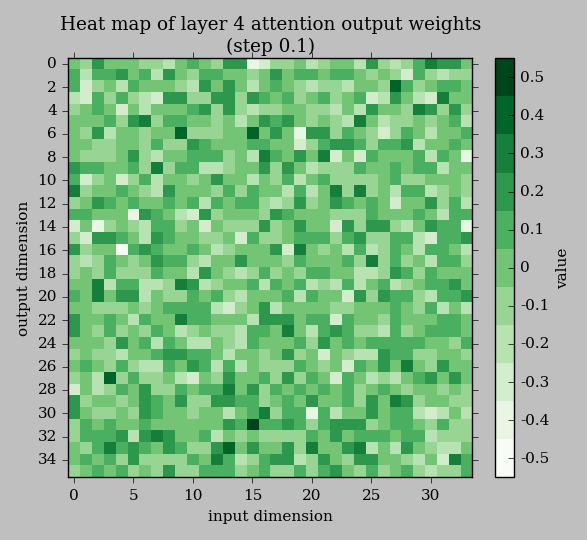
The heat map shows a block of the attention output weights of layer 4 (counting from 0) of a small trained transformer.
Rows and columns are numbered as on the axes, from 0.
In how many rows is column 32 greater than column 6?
21
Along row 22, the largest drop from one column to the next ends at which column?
22
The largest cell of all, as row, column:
31, 15
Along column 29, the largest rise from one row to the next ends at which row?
4
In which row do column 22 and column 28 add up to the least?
14
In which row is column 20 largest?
33
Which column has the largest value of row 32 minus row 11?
7
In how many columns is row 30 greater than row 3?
11
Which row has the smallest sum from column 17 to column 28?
0
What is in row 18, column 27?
0.2
